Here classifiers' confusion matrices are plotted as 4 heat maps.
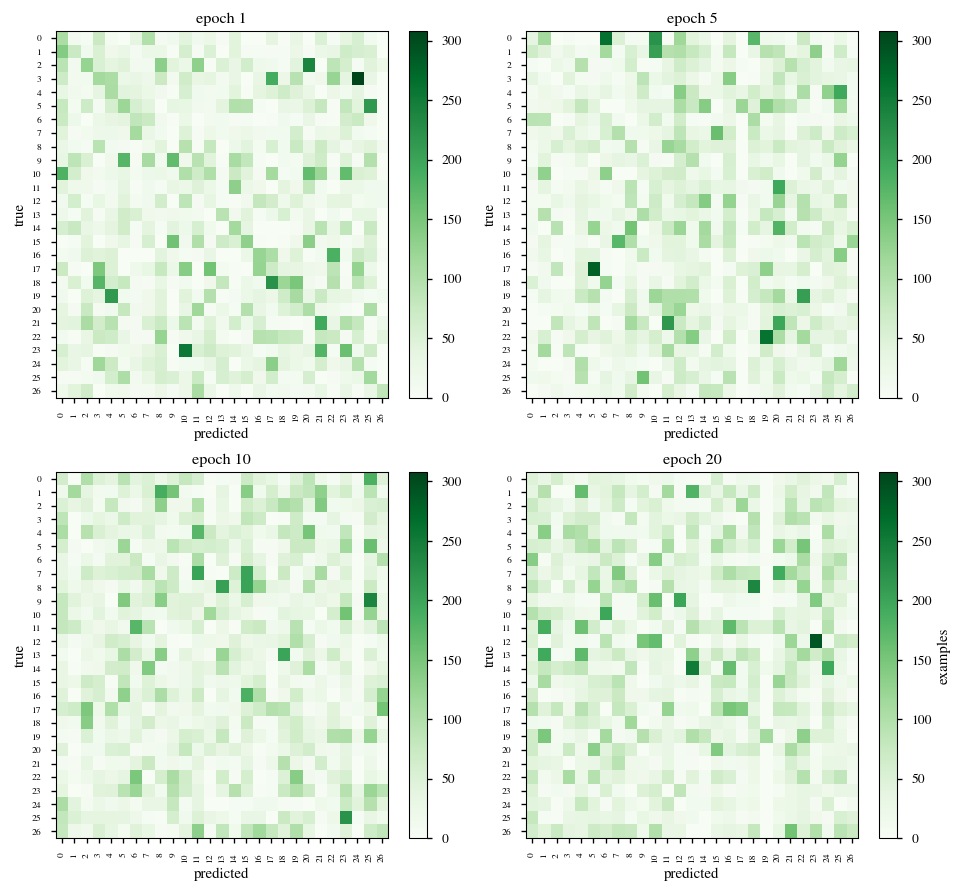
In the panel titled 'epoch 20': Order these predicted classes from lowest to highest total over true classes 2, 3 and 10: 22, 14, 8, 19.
19, 14, 8, 22
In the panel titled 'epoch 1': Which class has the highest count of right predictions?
21
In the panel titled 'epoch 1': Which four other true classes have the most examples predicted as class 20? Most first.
2, 10, 15, 11
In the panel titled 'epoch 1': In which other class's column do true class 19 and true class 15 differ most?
4
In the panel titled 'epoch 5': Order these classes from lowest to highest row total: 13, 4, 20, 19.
20, 13, 4, 19
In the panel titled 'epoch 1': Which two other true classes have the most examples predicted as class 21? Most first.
23, 10
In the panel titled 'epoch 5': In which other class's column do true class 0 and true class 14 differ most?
6
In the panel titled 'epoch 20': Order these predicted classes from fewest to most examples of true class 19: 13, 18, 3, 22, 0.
3, 18, 0, 13, 22
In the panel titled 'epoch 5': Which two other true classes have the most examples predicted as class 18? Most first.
0, 6
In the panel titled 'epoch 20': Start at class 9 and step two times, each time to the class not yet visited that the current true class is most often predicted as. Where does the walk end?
23
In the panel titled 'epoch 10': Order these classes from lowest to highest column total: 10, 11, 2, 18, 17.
17, 10, 2, 18, 11
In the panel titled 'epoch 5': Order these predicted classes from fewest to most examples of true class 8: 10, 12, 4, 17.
17, 10, 4, 12
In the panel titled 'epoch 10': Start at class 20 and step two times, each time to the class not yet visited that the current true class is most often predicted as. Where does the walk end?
23
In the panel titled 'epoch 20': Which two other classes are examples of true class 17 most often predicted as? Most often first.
16, 11
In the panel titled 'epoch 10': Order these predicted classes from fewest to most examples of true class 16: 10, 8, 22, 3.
22, 10, 3, 8
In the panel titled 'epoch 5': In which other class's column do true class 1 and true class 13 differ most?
10
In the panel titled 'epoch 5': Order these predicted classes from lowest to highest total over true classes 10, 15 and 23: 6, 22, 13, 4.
4, 13, 22, 6
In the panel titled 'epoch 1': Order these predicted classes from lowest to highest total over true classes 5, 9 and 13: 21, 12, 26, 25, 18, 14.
26, 12, 18, 21, 14, 25
